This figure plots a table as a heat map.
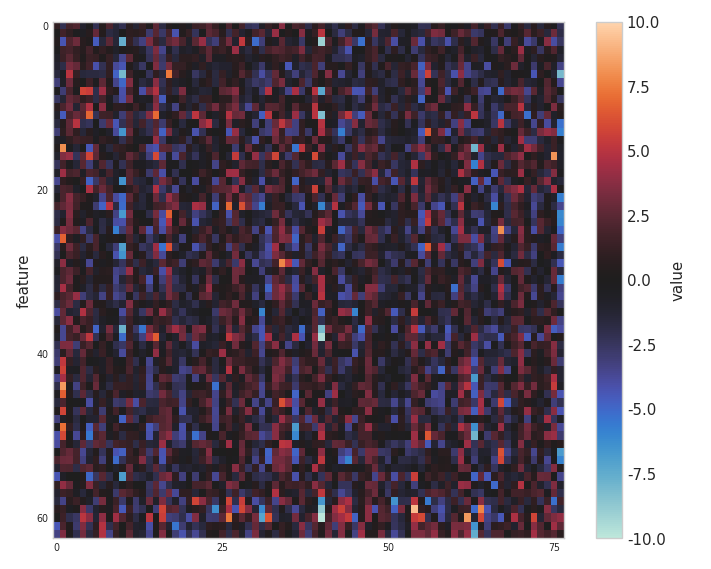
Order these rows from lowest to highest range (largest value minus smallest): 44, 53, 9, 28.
9, 28, 53, 44
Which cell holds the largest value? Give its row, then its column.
59, 54
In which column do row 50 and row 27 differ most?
16
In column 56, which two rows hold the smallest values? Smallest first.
58, 51
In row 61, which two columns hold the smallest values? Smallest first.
63, 18
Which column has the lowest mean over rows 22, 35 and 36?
31
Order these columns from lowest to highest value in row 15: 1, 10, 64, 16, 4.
4, 10, 16, 64, 1
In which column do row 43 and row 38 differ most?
40
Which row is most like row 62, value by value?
61
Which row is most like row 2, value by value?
37
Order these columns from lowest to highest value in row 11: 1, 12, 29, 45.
1, 45, 12, 29
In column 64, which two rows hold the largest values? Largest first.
59, 60
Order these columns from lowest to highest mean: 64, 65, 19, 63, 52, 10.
10, 63, 65, 19, 52, 64
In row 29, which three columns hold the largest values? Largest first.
34, 67, 35
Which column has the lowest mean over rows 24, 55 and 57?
76
